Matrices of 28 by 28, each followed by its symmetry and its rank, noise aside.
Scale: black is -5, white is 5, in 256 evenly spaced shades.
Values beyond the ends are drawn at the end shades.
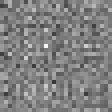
no symmetry, rank four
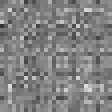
symmetric, rank four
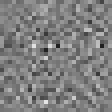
antisymmetric, rank four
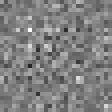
symmetric, rank four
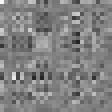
symmetric, rank three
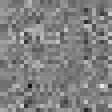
no symmetry, rank four
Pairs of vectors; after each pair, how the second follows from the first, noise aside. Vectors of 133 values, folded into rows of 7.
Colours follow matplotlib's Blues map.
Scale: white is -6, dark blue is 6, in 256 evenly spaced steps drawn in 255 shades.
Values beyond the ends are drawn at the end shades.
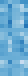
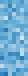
shuffled.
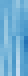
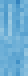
wrapped around, shrunk.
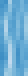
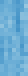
reversed, negated, shrunk.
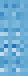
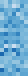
negated.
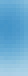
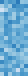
shuffled.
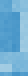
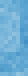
negated, shrunk.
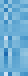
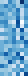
reversed, negated, scaled up.
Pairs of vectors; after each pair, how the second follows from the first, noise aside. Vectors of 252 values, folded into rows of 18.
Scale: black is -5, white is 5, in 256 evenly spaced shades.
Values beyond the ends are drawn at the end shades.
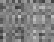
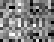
reversed, scaled up.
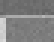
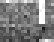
wrapped around, scaled up.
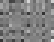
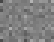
reversed, negated, shrunk.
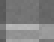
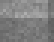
reversed, shrunk.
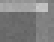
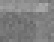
shrunk.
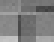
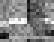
wrapped around, scaled up.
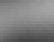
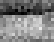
wrapped around, scaled up.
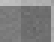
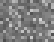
shuffled.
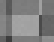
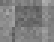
reversed, negated, shrunk.
